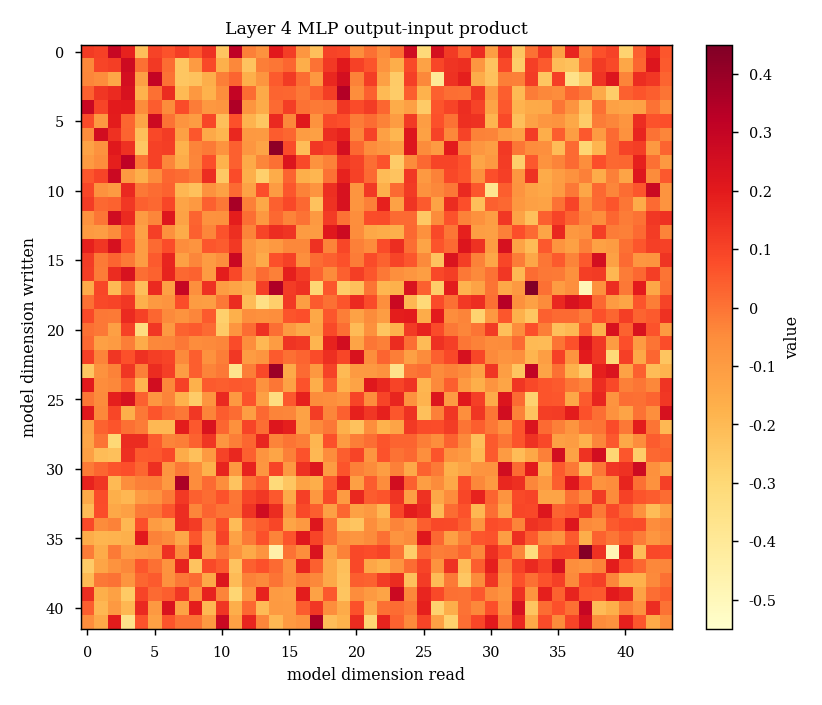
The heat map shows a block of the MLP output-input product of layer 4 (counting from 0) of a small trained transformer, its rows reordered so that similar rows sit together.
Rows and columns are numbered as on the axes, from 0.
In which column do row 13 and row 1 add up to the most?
19
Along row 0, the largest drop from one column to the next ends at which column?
25
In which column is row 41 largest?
17
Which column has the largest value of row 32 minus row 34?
20
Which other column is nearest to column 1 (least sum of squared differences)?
21
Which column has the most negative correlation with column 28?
30
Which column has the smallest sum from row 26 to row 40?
11
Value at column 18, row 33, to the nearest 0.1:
-0.1
